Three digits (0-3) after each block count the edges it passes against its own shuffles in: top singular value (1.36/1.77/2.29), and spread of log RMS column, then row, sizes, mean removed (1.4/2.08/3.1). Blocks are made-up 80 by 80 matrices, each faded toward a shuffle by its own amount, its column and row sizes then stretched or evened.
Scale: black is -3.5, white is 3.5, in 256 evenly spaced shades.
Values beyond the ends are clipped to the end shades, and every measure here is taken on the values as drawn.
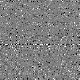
2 1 2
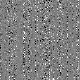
0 3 0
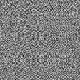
3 0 1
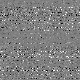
1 0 3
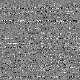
0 1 3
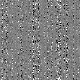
1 3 0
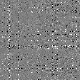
1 2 2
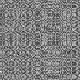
3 1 1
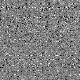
1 0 2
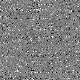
1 1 2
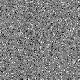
2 0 0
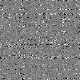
0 1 3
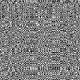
3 0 2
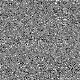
1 0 1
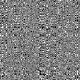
3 2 1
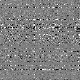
2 1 3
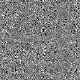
1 2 1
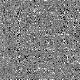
1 2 2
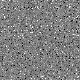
0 1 1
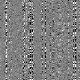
3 3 0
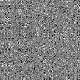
2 1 0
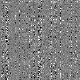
1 3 1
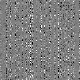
2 3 0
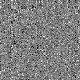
2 1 0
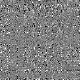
1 2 2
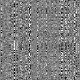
3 3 0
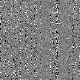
1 3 0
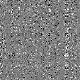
2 2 1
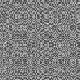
3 0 1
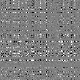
3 2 3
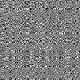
3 0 2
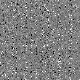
0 2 0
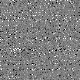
0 1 2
